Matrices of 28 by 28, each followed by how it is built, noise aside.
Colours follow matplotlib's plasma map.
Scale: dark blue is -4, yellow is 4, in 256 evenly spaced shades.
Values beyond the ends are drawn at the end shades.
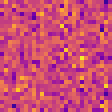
uneven columns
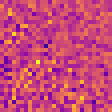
lower triangular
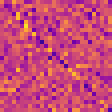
diagonal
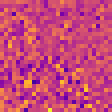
lower triangular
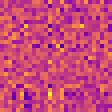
low rank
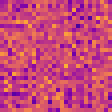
blocks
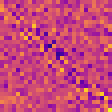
banded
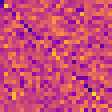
diagonal
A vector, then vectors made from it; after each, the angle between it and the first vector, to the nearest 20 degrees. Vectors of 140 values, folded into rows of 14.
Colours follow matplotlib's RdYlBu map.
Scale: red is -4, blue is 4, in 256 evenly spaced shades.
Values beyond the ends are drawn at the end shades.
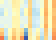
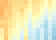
120 degrees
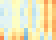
20 degrees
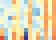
20 degrees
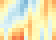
60 degrees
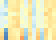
40 degrees
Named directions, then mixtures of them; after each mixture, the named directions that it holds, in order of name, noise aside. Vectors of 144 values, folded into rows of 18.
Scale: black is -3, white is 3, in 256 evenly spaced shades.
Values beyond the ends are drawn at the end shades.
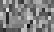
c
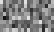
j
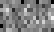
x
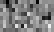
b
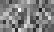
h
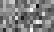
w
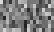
c, j.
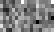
w, x.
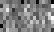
x.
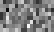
c.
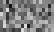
b, c.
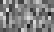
c.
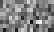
c, h, w.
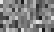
j, w, x.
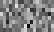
c.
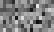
w.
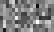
b, w.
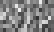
c, h.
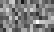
w, x.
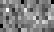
c, x.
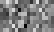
b, h.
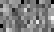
x.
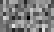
h, j.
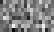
j.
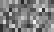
c, h.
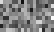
j, x.
